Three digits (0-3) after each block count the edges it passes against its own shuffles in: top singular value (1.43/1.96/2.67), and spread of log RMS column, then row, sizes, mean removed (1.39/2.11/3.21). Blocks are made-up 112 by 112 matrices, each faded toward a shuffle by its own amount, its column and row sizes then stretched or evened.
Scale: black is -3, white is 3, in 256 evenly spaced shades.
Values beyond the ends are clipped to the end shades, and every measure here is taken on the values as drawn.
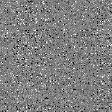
0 2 2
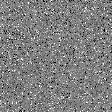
0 1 1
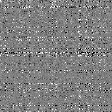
1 2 3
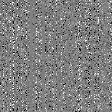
2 3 0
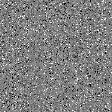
0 2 0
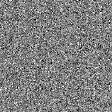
1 1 1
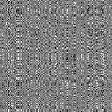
3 3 0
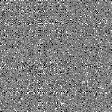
2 2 2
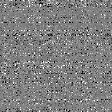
1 2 3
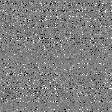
0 1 3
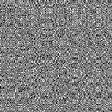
3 1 1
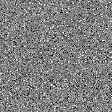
1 0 2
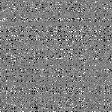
1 2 3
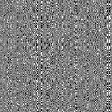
3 3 0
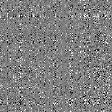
2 3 2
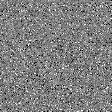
0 0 2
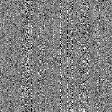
2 3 0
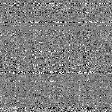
0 2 3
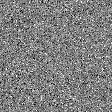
0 0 0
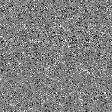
1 0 2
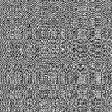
3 0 0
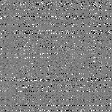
2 2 3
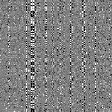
3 3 0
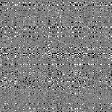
3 2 3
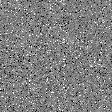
0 1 0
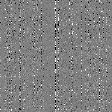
2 3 1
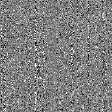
0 3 0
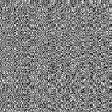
3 2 0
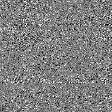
0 1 2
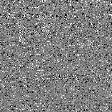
1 1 2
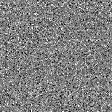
1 0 1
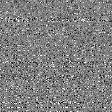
1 1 3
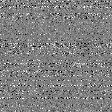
1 0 3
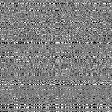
3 0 3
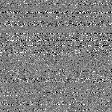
1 0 3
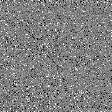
0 1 2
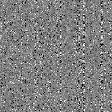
2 2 0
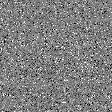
0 0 1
